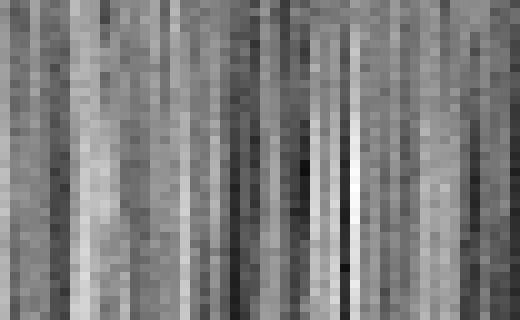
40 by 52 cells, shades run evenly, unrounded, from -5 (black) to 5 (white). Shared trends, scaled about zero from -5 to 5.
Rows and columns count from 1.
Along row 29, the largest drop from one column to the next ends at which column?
35
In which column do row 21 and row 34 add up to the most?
36
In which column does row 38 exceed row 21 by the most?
31
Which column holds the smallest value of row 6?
26
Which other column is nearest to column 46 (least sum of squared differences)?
38
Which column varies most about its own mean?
11
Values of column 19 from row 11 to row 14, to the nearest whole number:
1 1 1 1
